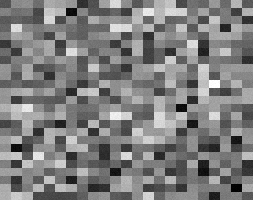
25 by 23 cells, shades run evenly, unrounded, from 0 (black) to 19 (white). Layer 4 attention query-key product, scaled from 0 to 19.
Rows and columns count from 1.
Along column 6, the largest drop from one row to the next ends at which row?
16
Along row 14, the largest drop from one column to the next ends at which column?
17
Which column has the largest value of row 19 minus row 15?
8
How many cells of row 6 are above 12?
3
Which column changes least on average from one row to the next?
13
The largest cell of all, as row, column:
11, 20
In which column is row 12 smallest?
7
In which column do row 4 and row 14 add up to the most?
2
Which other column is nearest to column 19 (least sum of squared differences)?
23
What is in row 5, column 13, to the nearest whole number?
10
